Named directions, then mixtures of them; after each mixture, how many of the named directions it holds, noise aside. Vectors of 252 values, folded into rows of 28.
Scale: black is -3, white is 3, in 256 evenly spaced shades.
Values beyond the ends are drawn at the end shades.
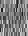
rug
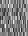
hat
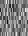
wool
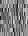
three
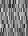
three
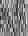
two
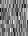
two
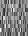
three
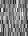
one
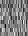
one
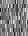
two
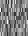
two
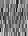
one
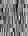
three
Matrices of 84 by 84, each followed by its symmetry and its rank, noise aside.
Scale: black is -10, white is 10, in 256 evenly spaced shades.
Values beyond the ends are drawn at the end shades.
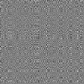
no symmetry, rank four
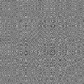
symmetric, rank six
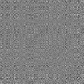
symmetric, rank four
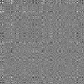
symmetric, rank four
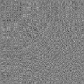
symmetric, rank six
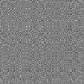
symmetric, rank six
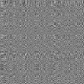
no symmetry, rank four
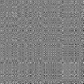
symmetric, rank three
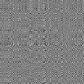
no symmetry, rank three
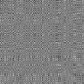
no symmetry, rank three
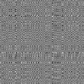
no symmetry, rank three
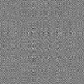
antisymmetric, rank six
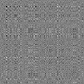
symmetric, rank four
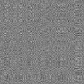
no symmetry, rank six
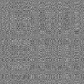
antisymmetric, rank four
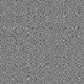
no symmetry, rank four
